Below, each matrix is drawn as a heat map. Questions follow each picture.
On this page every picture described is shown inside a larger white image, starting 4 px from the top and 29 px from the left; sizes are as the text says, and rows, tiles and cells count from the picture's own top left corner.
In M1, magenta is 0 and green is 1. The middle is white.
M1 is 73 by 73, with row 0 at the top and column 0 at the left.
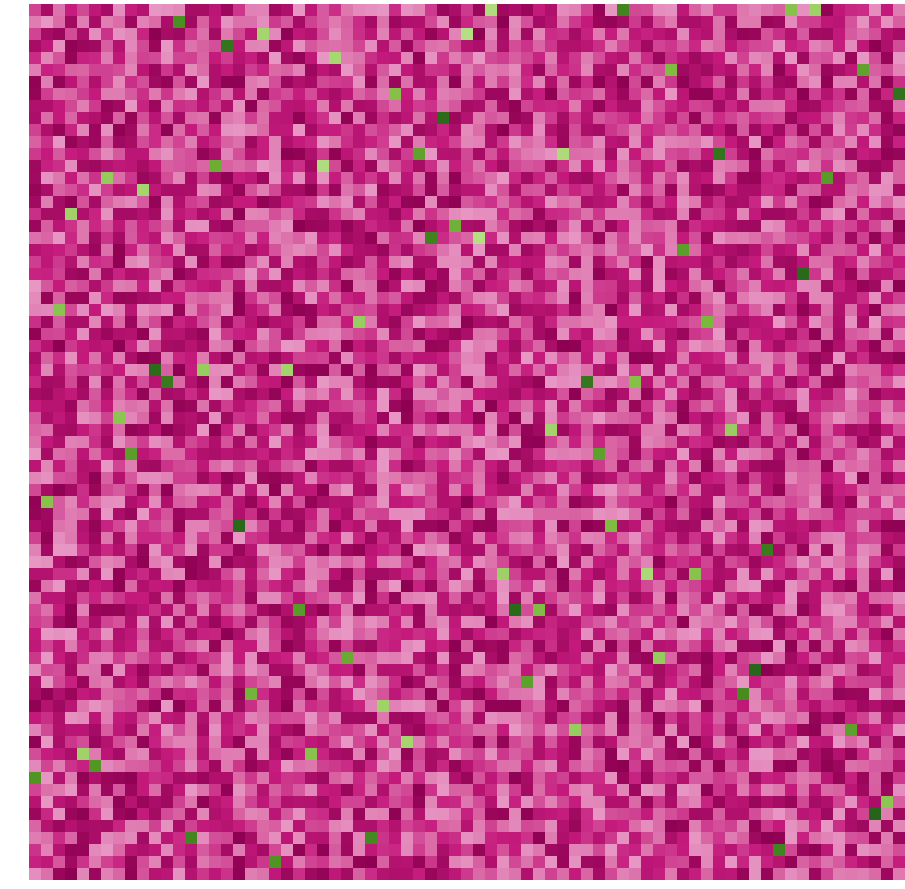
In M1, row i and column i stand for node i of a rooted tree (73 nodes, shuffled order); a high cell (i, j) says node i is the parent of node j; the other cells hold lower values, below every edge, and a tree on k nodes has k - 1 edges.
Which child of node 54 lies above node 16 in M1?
26
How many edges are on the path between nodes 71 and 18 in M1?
9
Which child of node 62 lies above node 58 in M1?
4
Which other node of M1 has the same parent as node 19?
36
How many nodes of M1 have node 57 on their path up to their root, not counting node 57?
10
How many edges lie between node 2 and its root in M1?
5
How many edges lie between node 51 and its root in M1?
9
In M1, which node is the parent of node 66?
14
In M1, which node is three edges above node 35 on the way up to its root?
12
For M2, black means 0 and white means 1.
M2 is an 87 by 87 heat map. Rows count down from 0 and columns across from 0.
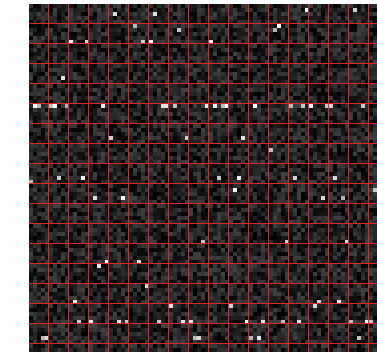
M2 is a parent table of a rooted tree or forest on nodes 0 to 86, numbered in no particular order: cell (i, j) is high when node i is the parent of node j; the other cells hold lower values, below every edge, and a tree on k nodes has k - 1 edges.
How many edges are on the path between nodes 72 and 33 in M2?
3
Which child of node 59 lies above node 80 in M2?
79
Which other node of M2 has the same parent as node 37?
61
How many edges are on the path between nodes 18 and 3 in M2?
3
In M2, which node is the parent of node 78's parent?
25
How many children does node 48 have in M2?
4
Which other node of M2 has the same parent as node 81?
69
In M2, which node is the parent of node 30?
9
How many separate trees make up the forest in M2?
2
